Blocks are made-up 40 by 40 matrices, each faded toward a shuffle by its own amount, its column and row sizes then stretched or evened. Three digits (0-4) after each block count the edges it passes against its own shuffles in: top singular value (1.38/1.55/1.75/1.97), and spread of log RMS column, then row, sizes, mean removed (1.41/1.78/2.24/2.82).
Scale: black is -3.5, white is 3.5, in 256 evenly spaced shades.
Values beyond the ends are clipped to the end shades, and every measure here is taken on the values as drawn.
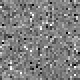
0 2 0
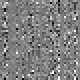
0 4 0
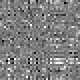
4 1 3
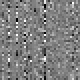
2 4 0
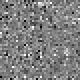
1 1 1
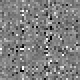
0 3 1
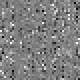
0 3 0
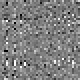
0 4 1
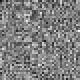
3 0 0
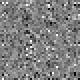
1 2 1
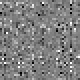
3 2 2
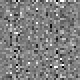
3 4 0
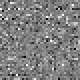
0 0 2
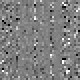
0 4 0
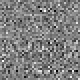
3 0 1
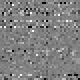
2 0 3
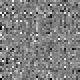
3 2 2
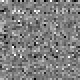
2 2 2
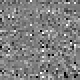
1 2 2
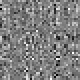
4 3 1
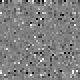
1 1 2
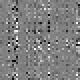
3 4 2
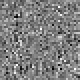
1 2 0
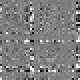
4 4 3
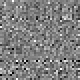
3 1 2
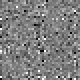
1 2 2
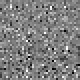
1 1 1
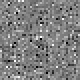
1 2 1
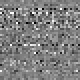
0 0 4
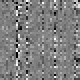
4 4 0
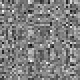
4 3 0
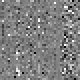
1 4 0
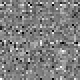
3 2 2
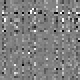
3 4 2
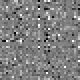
2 3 2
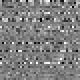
3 0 4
